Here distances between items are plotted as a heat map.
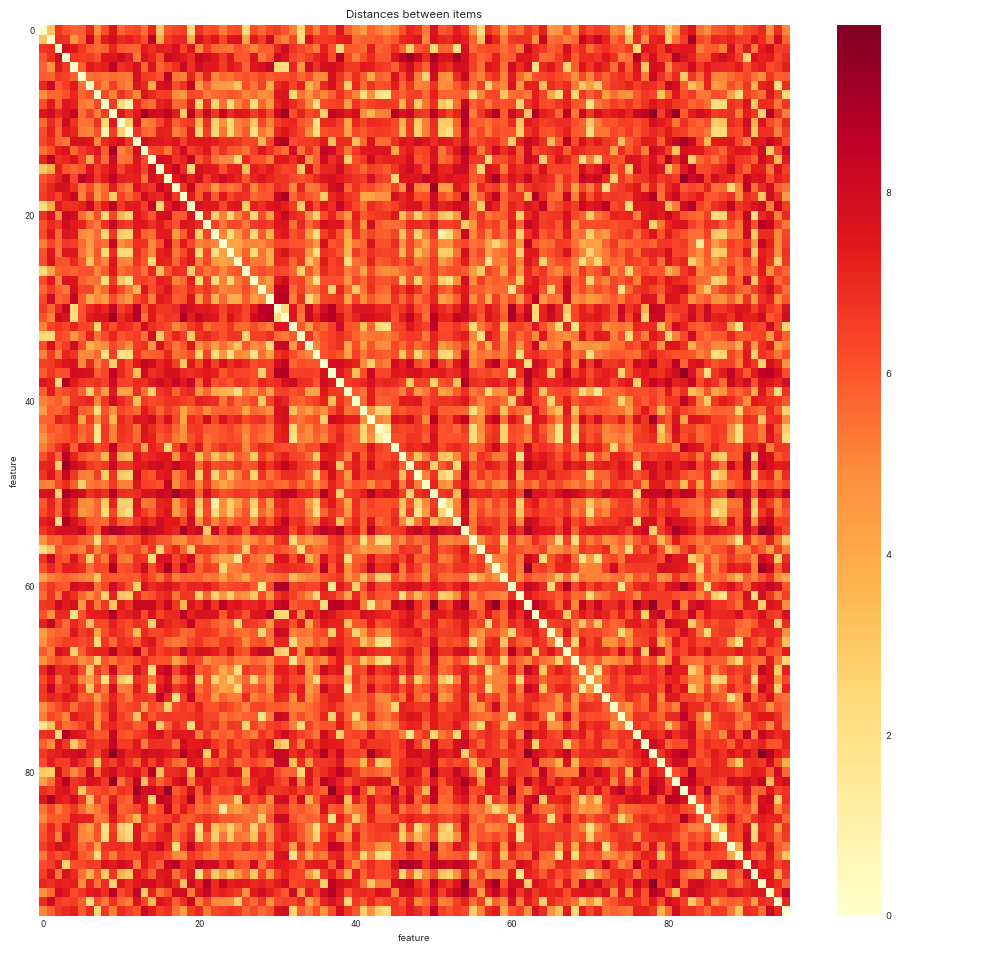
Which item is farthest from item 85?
82
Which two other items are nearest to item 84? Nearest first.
23, 58
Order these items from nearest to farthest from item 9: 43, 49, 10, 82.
43, 82, 49, 10
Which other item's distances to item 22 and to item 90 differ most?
51
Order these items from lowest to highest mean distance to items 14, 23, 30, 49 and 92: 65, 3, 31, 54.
31, 65, 3, 54
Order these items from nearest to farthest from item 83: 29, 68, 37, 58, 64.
64, 29, 68, 58, 37
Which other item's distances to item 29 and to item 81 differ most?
34
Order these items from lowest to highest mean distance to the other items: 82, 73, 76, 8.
8, 73, 76, 82
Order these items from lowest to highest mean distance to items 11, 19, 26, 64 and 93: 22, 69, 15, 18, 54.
15, 22, 69, 18, 54
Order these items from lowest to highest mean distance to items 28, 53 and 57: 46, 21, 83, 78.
83, 46, 21, 78
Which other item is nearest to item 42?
62
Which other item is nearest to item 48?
52
